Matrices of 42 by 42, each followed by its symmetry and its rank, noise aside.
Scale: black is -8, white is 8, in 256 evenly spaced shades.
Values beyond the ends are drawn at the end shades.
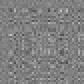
no symmetry, rank three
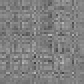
no symmetry, rank three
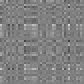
no symmetry, rank two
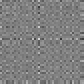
no symmetry, rank two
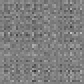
no symmetry, rank three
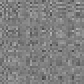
no symmetry, rank three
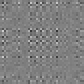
symmetric, rank one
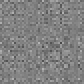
symmetric, rank three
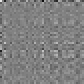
no symmetry, rank two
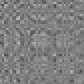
symmetric, rank three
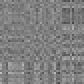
antisymmetric, rank two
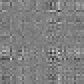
antisymmetric, rank two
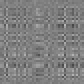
no symmetry, rank one
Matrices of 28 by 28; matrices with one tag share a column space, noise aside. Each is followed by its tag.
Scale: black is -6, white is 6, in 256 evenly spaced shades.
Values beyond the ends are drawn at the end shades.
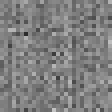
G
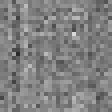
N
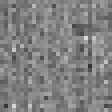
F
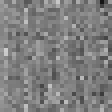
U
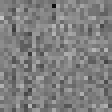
F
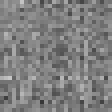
U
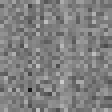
G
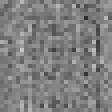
F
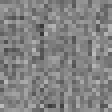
F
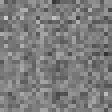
N
